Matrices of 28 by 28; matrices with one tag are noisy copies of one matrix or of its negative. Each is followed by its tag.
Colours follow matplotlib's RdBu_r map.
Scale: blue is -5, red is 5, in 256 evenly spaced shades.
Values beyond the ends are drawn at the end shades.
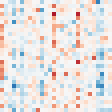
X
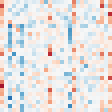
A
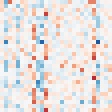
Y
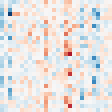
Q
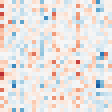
X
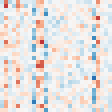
Y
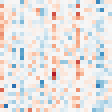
X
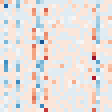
Y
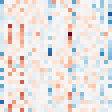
A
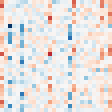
A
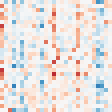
X
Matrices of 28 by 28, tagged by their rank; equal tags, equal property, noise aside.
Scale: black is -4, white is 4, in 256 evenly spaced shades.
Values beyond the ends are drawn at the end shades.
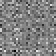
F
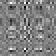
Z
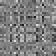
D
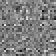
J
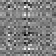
Z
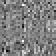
J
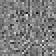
J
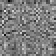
J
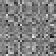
D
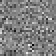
J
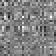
D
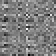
F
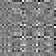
Z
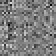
J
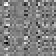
D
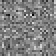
J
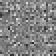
J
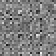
F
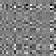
Z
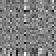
D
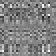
D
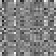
Z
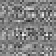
F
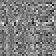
F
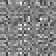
F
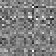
D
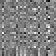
D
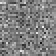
J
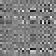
Z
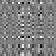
Z
